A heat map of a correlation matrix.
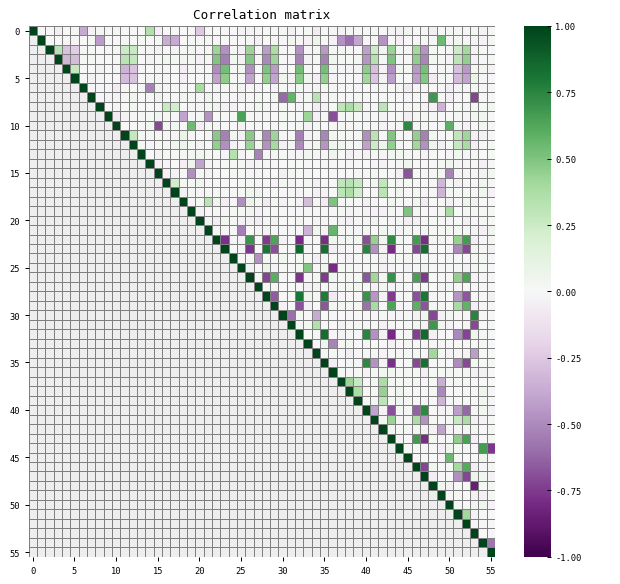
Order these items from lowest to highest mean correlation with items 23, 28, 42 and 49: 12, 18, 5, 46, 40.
46, 12, 18, 5, 40
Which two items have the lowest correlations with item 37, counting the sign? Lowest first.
1, 49
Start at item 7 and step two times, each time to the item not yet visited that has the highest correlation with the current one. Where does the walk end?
31
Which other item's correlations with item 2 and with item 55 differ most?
44
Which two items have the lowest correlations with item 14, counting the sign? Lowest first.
6, 20
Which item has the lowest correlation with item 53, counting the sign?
48
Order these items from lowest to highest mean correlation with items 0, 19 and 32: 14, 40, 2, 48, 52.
52, 2, 48, 14, 40
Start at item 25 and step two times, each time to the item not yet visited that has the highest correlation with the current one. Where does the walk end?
33
